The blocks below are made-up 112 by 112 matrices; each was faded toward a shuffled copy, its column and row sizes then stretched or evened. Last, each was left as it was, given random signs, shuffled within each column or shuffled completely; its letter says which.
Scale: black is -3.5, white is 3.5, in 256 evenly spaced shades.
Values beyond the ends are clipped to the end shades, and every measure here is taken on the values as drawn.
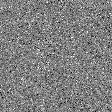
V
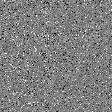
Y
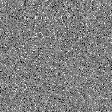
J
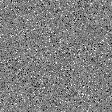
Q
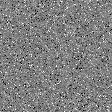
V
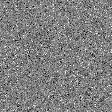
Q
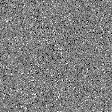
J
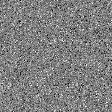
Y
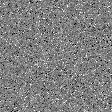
V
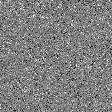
V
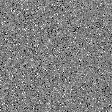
Q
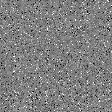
J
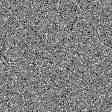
V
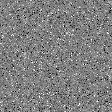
J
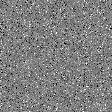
Q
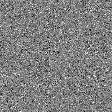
Y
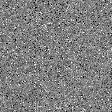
Y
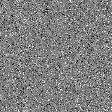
Q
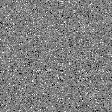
J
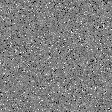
V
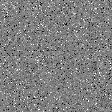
J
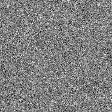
Q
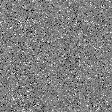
Y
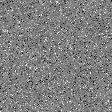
V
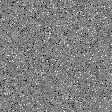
V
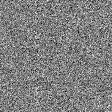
Q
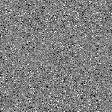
J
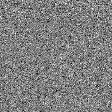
Y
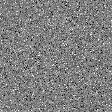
Q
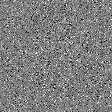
Y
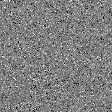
Q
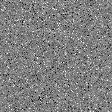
Q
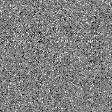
Y
